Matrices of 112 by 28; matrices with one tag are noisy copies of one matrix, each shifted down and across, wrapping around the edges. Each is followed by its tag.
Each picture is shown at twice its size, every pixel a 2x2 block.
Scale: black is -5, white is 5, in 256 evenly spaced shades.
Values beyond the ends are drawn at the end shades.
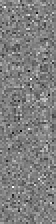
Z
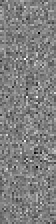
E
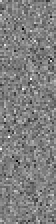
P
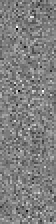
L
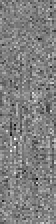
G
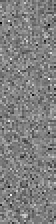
Z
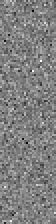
P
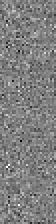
E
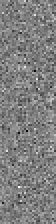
Z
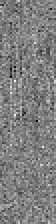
G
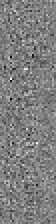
L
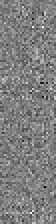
E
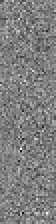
L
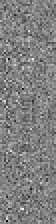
L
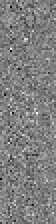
L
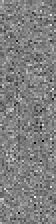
Z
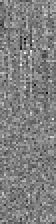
G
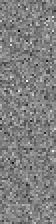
P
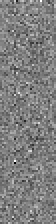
L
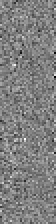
L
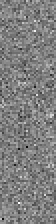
Z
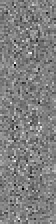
L
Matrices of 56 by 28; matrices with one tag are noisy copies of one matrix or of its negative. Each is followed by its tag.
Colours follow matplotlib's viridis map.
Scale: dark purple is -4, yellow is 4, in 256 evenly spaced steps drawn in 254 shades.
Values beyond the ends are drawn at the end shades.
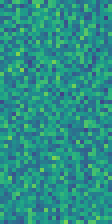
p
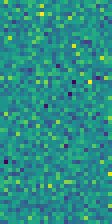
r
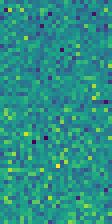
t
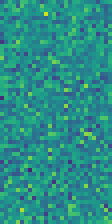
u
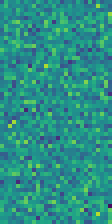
r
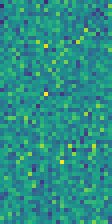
p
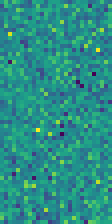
p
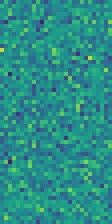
r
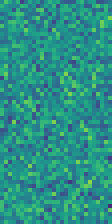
r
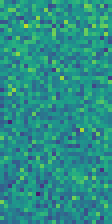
t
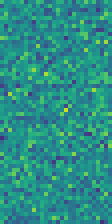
u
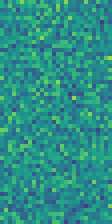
r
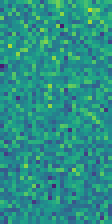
t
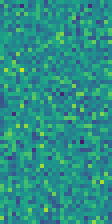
p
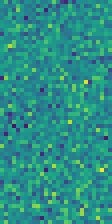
r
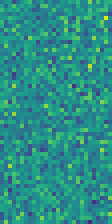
p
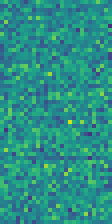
u
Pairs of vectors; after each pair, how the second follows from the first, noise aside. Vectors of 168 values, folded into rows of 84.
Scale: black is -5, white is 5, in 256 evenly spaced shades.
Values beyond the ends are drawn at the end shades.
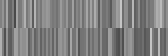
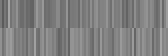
reversed, shrunk.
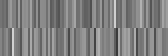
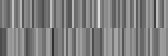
reversed, negated.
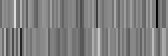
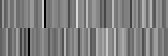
shuffled.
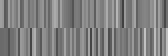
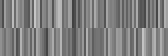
shuffled.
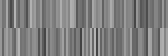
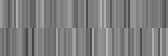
reversed, partly zeroed.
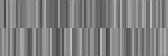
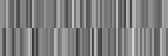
shuffled.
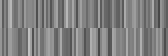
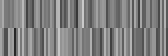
reversed, negated.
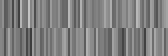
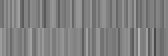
reversed, shrunk.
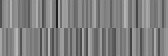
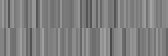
reversed, shrunk.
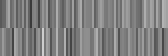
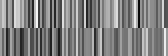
wrapped around, scaled up.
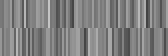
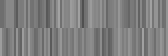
reversed, shrunk.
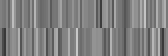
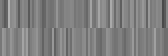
reversed, shrunk.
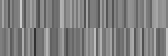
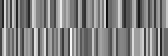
wrapped around, scaled up.
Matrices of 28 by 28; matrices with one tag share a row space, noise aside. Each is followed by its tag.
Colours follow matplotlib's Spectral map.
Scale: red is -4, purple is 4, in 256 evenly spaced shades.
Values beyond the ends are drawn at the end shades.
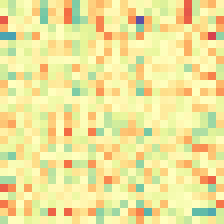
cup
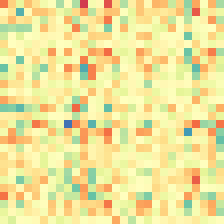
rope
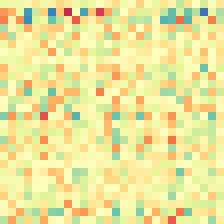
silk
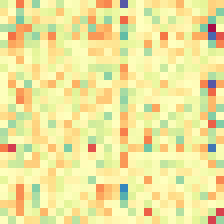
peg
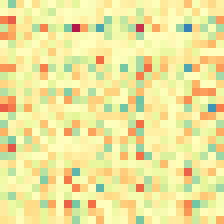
cup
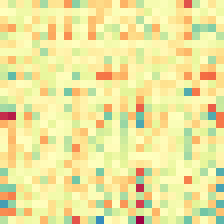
cup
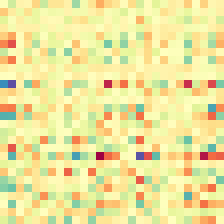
cup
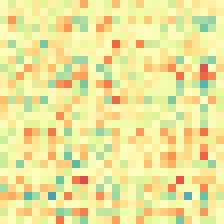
silk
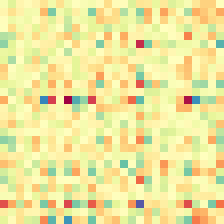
cup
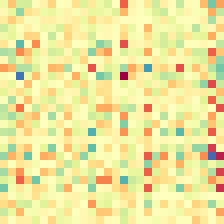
peg
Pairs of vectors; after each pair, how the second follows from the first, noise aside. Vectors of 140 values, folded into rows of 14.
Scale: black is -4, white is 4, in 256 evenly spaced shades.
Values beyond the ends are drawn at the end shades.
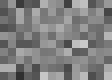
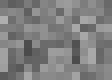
wrapped around, shrunk.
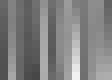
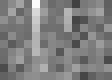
reversed, partly zeroed.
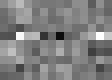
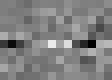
reversed, negated, partly zeroed.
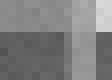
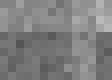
shrunk.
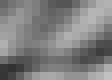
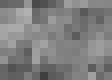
wrapped around, shrunk.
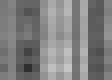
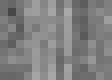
wrapped around, shrunk.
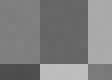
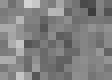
reversed, partly zeroed.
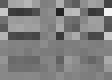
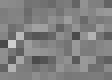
wrapped around, shrunk.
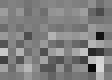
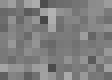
wrapped around, shrunk.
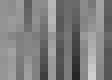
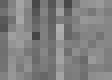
reversed, shrunk.
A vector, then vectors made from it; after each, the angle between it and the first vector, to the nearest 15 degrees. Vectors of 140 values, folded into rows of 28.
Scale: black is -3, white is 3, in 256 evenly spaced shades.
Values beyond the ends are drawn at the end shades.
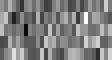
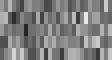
15 degrees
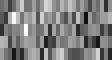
165 degrees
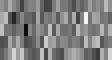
15 degrees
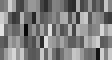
30 degrees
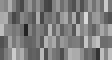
15 degrees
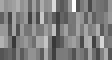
105 degrees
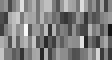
150 degrees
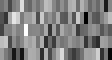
165 degrees
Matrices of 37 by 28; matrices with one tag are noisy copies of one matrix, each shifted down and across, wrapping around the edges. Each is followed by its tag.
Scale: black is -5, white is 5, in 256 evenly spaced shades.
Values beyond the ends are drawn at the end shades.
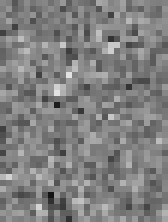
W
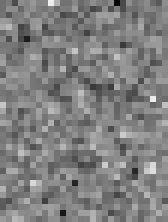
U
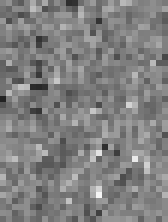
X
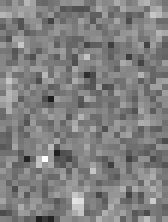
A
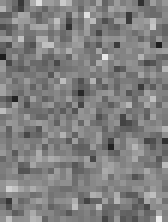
U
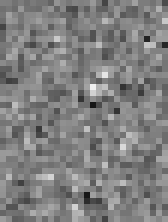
W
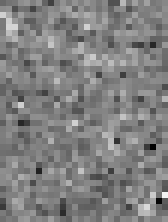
A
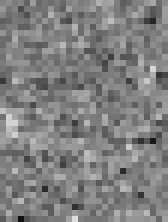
A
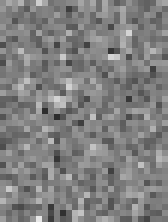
W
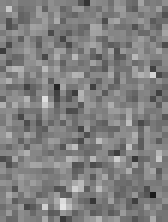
W
